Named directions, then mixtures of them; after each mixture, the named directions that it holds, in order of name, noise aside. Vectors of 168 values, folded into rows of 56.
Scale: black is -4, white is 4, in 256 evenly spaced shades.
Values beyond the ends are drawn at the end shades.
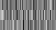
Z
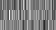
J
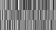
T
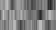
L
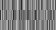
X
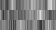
L.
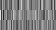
T, X.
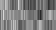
L, T.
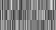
L, T, X.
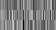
J, Z.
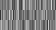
J, X.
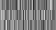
J, T, Z.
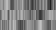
L.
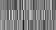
J, Z.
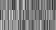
J, L, X.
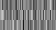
Z.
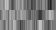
L.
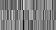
J, T, Z.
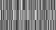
X.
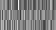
J, T.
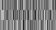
X, Z.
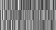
T, X.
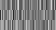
J, T, X.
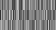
J, X.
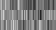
L, T, Z.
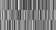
T.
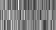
J, L, T.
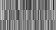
J, T, Z.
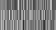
J, T, Z.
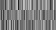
T.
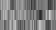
L.
